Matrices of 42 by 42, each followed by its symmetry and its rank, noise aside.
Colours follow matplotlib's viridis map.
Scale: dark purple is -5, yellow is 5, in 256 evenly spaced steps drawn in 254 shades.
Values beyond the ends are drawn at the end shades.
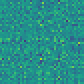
antisymmetric, rank four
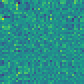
antisymmetric, rank six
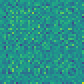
symmetric, rank four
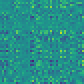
antisymmetric, rank four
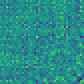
symmetric, rank six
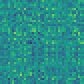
no symmetry, rank four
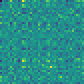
no symmetry, rank four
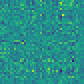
no symmetry, rank five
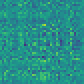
antisymmetric, rank four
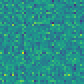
antisymmetric, rank six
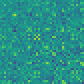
symmetric, rank five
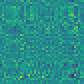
no symmetry, rank five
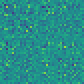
symmetric, rank six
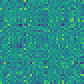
no symmetry, rank six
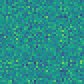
no symmetry, rank six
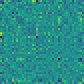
symmetric, rank five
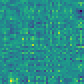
antisymmetric, rank four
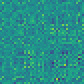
symmetric, rank five
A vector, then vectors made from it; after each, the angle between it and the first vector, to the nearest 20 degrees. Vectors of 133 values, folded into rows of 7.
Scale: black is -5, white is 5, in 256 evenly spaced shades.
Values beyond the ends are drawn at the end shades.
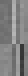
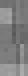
120 degrees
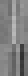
20 degrees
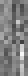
140 degrees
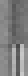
140 degrees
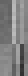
20 degrees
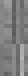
160 degrees
